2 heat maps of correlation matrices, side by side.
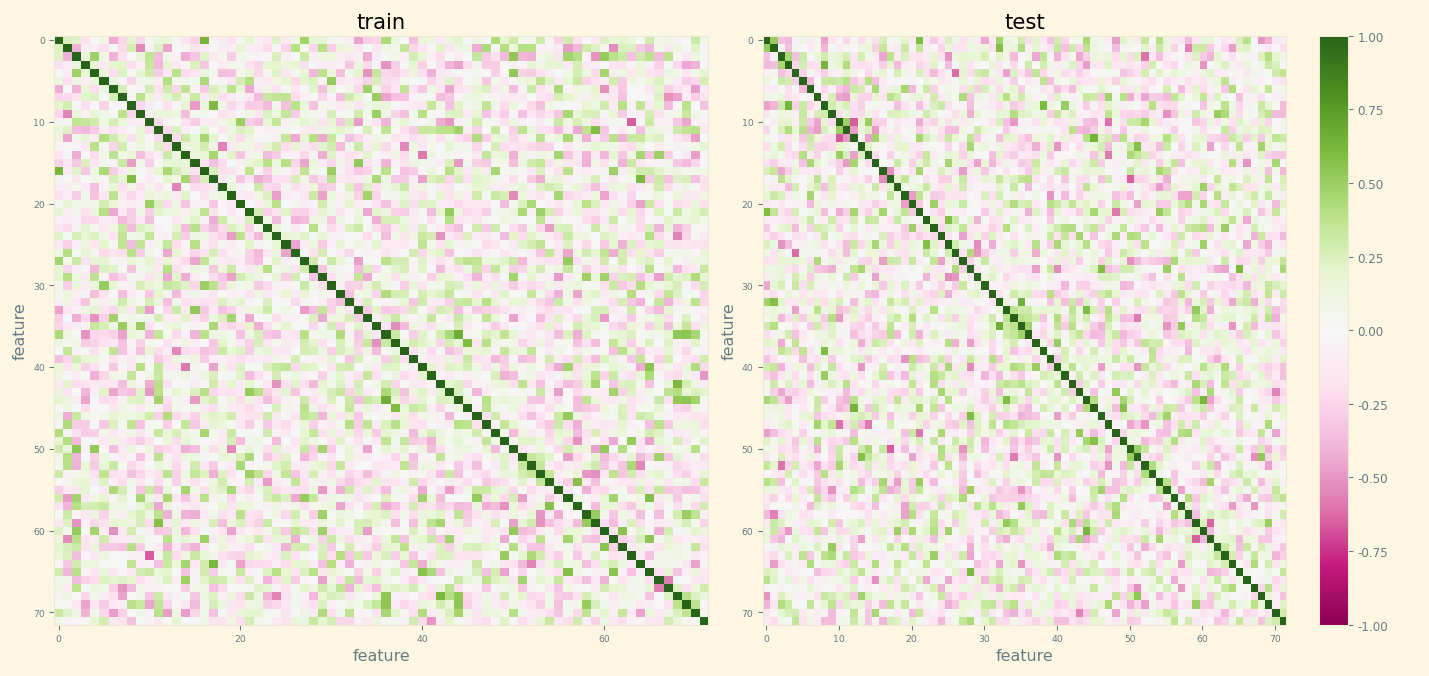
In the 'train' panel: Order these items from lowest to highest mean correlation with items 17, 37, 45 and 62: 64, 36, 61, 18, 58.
58, 61, 18, 36, 64
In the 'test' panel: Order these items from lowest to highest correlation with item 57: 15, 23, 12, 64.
64, 15, 12, 23
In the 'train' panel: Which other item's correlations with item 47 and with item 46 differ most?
1
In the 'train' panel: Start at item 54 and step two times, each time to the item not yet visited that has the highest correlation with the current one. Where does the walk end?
2
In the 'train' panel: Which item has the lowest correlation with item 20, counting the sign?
64
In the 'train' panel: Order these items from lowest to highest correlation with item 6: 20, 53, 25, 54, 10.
53, 54, 25, 20, 10
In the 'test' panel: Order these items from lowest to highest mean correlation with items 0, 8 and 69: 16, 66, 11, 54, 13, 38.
13, 16, 54, 11, 66, 38
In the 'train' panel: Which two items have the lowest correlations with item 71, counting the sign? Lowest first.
41, 8
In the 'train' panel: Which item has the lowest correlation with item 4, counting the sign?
34
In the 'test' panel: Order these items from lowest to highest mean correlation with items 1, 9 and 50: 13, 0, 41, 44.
41, 13, 0, 44
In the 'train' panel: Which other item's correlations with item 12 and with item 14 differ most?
56
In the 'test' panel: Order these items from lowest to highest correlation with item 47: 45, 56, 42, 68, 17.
56, 68, 42, 45, 17
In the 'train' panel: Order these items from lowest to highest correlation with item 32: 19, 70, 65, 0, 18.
0, 65, 19, 18, 70
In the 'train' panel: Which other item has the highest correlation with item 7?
35
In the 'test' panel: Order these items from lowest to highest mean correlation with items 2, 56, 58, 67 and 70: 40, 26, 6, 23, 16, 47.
16, 40, 47, 6, 26, 23
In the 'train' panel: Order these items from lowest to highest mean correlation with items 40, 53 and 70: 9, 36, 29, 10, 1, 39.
39, 10, 1, 9, 29, 36
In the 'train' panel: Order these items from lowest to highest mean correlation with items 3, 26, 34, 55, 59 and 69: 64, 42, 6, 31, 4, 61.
61, 4, 31, 64, 42, 6
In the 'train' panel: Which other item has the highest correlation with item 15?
33
